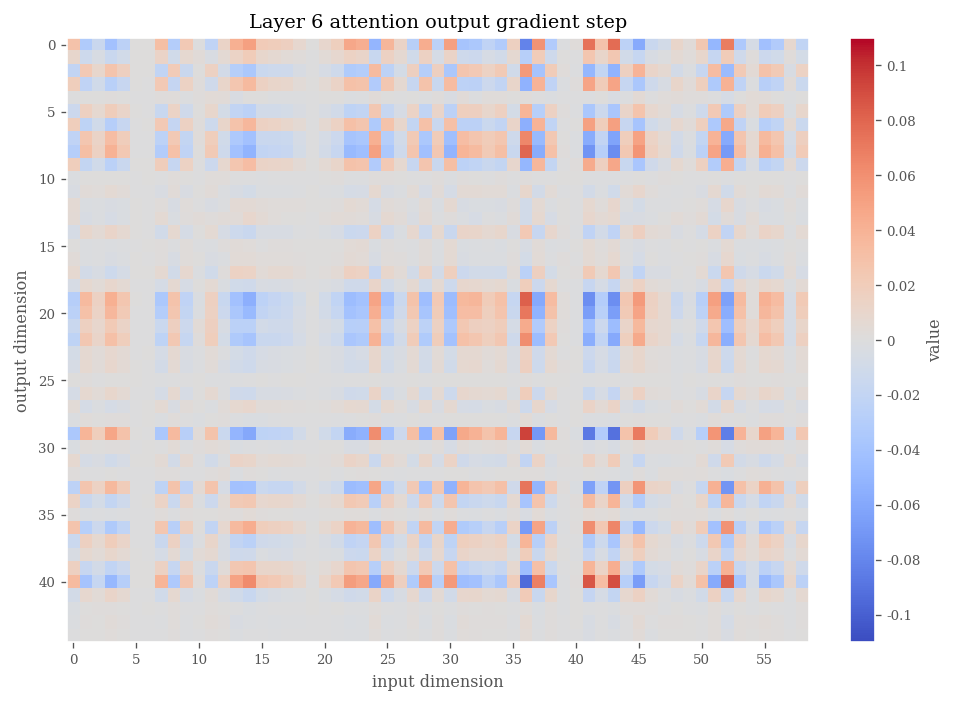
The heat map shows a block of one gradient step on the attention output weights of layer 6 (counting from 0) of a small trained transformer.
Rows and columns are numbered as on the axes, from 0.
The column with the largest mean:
36
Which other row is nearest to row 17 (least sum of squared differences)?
31
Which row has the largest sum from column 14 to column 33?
40
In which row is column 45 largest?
29
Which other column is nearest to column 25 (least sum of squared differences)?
7
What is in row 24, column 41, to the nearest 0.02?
-0.02
